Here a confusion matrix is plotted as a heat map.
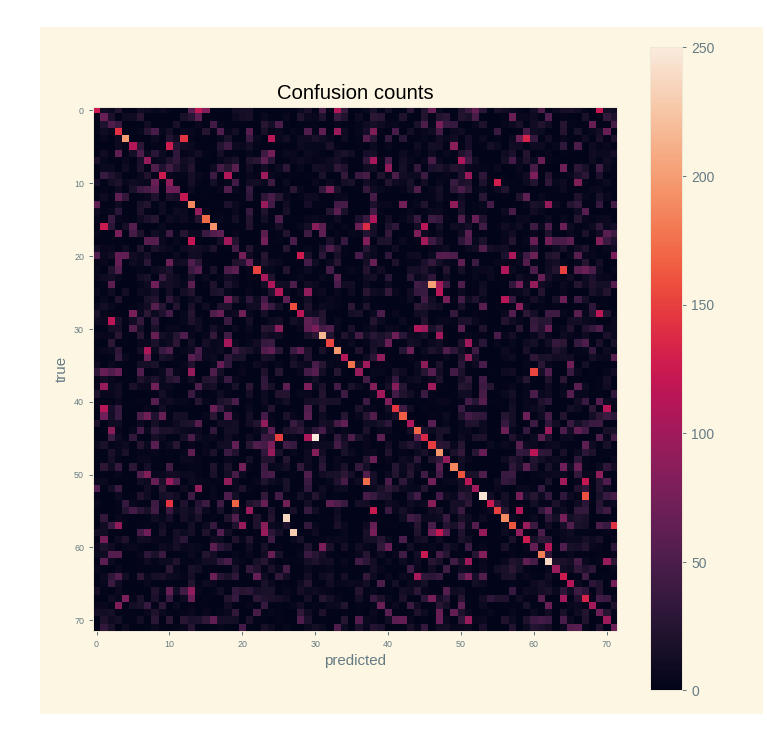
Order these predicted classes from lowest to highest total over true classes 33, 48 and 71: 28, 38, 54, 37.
54, 37, 28, 38
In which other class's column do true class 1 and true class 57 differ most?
71
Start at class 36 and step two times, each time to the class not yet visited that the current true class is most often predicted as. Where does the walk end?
62
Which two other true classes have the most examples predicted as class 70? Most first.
41, 62
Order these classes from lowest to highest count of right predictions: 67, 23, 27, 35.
23, 67, 27, 35
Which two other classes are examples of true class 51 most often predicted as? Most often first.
37, 67
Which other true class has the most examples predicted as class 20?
57
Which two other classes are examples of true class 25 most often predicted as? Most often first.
47, 29
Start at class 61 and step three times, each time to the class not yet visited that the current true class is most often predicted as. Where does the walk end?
44
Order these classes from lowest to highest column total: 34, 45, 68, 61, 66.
68, 34, 61, 66, 45
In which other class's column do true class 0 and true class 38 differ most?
69
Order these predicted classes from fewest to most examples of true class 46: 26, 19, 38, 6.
38, 6, 26, 19
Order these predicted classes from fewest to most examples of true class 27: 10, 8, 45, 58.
10, 45, 8, 58
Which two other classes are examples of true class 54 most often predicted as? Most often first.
19, 10
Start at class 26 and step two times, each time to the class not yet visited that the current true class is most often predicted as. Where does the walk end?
64
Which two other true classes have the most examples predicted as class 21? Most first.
55, 3
